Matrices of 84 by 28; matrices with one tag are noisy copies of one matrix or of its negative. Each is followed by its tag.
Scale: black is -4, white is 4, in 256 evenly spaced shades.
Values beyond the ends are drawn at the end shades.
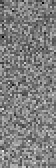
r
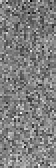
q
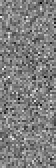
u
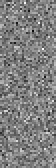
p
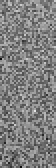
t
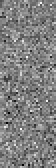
u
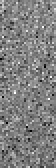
r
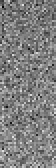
r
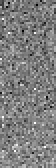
r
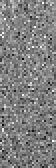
r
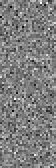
u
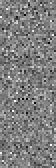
u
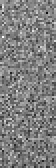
r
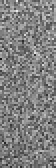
t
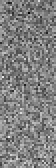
q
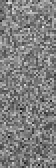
q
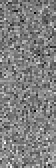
t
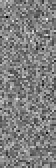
p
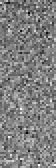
q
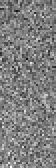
t
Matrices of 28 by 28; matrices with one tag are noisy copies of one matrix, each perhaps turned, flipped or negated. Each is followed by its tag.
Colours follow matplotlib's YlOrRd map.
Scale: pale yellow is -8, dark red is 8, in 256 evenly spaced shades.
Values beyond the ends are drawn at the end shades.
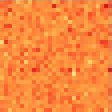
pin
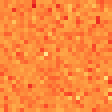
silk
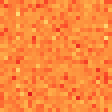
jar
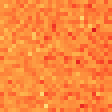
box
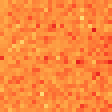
box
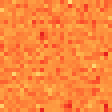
pin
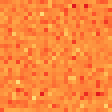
jar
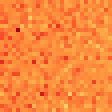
box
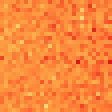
box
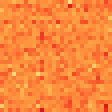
pin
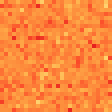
pin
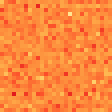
jar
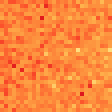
box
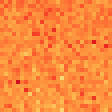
box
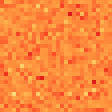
jar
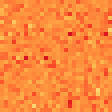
silk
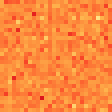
jar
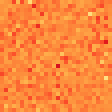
silk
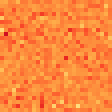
silk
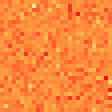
silk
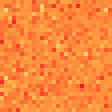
silk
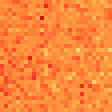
box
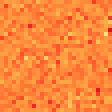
silk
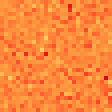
silk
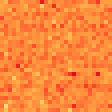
pin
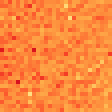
box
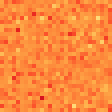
jar
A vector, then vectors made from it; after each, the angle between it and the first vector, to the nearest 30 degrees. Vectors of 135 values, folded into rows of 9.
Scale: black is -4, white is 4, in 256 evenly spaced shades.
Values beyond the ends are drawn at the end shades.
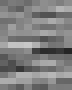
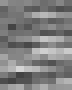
150 degrees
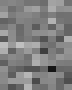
60 degrees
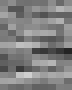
30 degrees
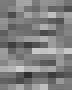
150 degrees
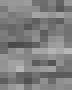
150 degrees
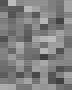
90 degrees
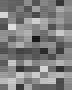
60 degrees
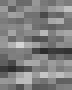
30 degrees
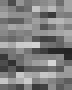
30 degrees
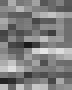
150 degrees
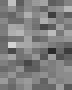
60 degrees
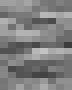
120 degrees
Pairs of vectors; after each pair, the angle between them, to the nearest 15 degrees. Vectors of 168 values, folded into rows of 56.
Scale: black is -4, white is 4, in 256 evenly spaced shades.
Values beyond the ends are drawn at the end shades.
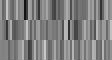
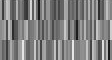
45 degrees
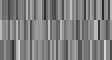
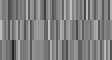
30 degrees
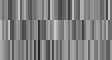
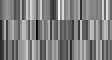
105 degrees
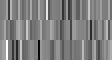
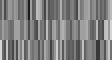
75 degrees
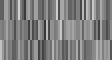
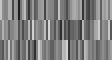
135 degrees
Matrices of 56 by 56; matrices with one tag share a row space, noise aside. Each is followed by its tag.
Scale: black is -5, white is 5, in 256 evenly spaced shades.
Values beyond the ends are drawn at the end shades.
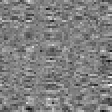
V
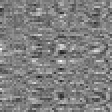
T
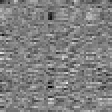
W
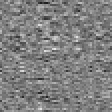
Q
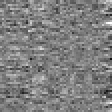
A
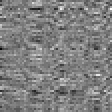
T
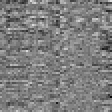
A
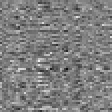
Q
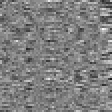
V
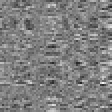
V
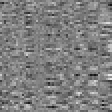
V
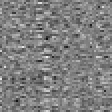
Q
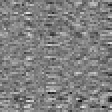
V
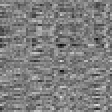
T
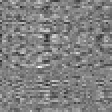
Q
